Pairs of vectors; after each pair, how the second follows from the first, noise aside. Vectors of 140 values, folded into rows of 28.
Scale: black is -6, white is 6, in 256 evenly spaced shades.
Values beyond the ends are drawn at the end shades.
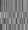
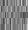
reversed, negated.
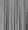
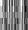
reversed, negated, scaled up.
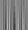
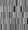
shuffled.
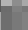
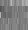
partly zeroed.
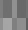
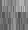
reversed.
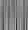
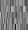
shuffled.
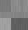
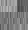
reversed, negated.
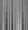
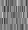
shuffled.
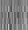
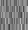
shuffled.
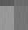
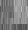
reversed.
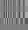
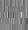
partly zeroed.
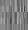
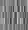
copied.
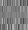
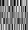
reversed, negated, scaled up.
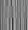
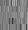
partly zeroed.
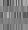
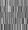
shuffled.
